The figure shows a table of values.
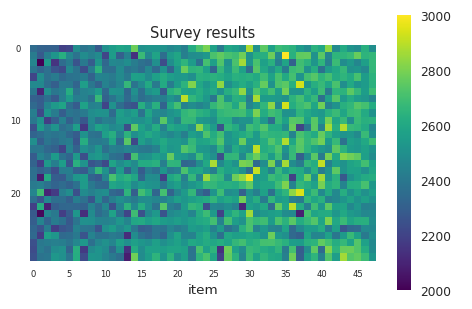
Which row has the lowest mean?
25
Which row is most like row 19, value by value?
12
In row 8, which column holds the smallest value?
10
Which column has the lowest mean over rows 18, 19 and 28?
1
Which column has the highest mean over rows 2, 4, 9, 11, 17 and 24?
31
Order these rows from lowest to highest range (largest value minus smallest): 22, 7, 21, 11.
21, 7, 11, 22
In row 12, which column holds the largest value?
40
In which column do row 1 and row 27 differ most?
14
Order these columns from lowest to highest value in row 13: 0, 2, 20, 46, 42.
2, 0, 20, 46, 42
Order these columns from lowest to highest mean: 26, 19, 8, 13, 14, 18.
8, 13, 18, 14, 19, 26
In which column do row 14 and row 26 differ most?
37
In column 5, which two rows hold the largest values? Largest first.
6, 7
